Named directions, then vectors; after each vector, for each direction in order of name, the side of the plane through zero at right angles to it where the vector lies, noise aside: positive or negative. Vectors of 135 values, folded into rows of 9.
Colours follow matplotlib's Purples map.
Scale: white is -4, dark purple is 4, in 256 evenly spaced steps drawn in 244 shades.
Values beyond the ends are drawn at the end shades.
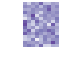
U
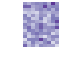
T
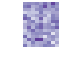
positive, negative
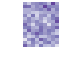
positive, positive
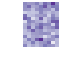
positive, negative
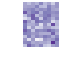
negative, positive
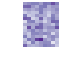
positive, negative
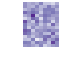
negative, positive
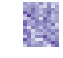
negative, positive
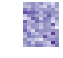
negative, positive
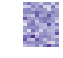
negative, negative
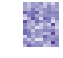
negative, positive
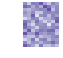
positive, positive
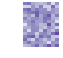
negative, negative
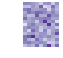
negative, negative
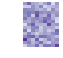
negative, negative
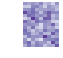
negative, positive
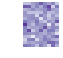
positive, positive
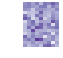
positive, negative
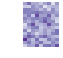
negative, negative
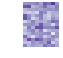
positive, negative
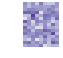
negative, positive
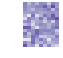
positive, positive
